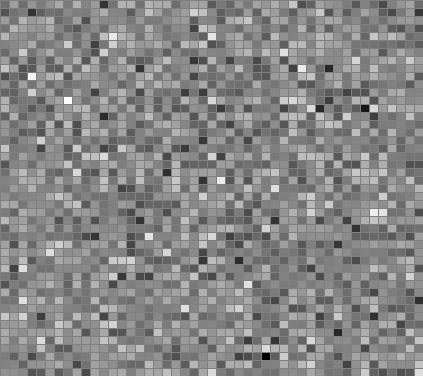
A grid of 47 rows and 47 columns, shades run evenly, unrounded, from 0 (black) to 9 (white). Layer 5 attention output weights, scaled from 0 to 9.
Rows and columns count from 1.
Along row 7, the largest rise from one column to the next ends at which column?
12
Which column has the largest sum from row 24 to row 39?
3
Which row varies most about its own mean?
14
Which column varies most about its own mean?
23
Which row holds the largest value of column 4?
10
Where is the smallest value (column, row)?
30, 45
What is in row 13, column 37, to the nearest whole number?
2
